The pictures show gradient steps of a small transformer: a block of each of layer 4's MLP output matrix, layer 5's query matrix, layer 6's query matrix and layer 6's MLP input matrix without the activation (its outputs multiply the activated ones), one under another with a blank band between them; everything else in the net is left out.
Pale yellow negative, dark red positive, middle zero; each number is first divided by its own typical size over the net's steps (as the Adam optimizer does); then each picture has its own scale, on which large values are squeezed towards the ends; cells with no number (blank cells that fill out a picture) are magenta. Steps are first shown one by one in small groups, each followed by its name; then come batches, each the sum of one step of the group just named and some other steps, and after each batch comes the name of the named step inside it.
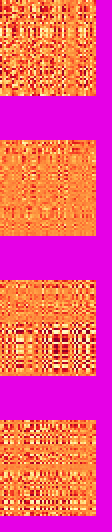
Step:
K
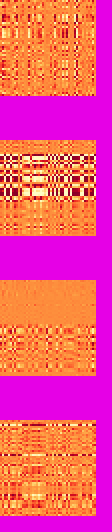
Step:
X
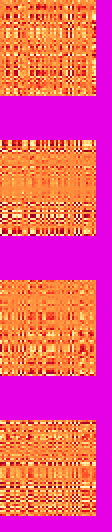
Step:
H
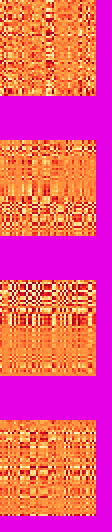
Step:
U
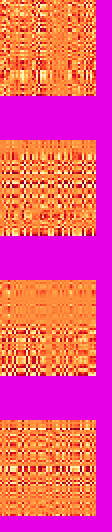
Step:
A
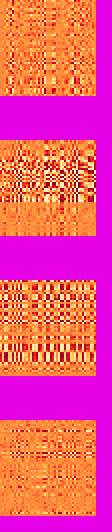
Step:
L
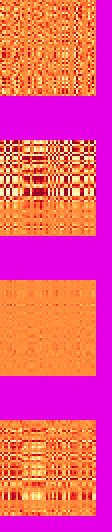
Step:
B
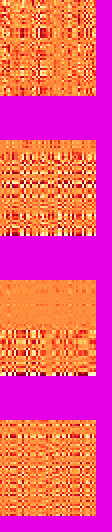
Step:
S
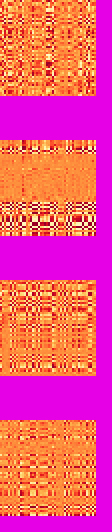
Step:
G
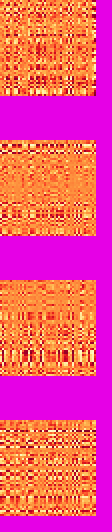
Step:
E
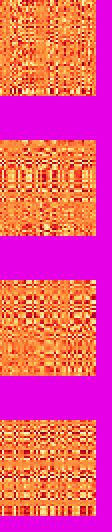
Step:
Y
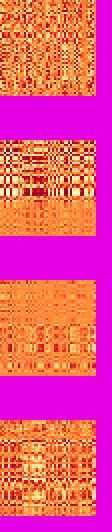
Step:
B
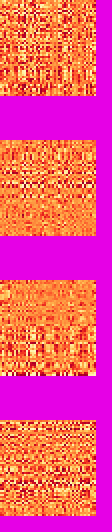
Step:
A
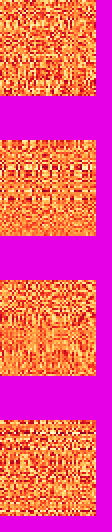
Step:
U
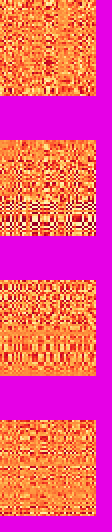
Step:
L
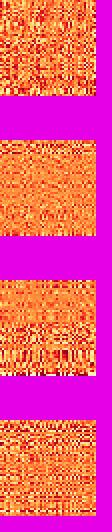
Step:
E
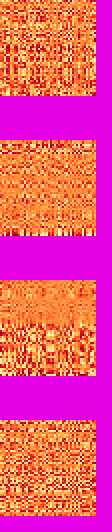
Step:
E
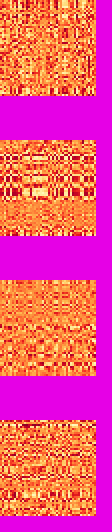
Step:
X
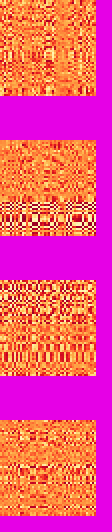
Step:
U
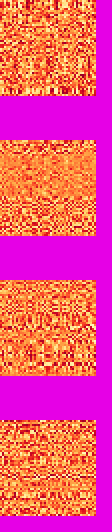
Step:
E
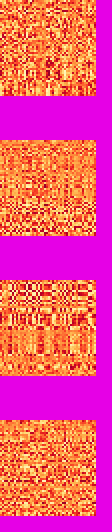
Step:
U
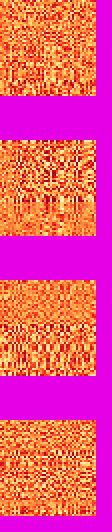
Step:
Y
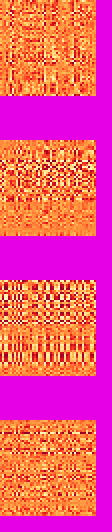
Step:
L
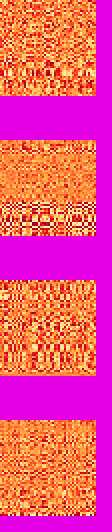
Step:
G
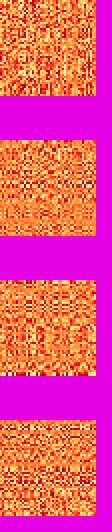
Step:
A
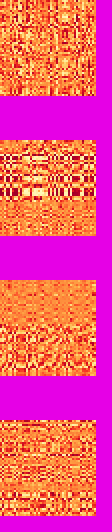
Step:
X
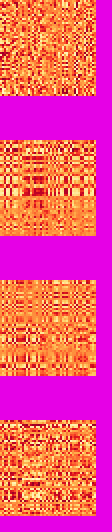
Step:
B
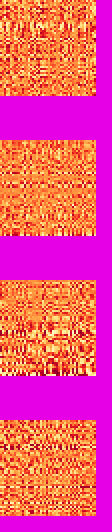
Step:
S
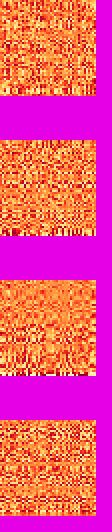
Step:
Y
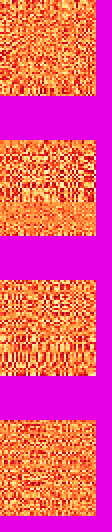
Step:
L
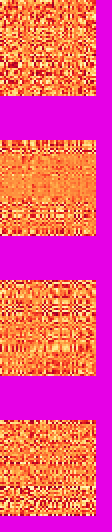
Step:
H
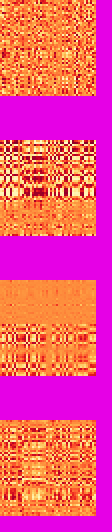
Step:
B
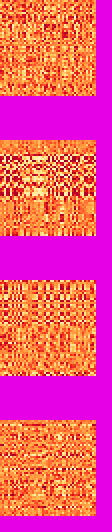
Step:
X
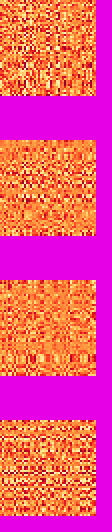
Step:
A
